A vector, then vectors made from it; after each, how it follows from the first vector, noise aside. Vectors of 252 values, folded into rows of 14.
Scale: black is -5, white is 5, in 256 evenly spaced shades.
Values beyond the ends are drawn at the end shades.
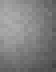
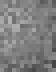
partly zeroed.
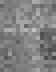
wrapped around, negated, partly zeroed.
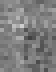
wrapped around, negated, partly zeroed.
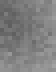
negated, shrunk.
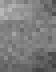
partly zeroed.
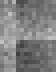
wrapped around, negated.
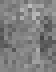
wrapped around, negated, partly zeroed.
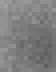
reversed, negated, shrunk.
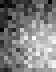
reversed, scaled up.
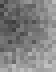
negated.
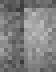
wrapped around.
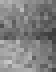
wrapped around.
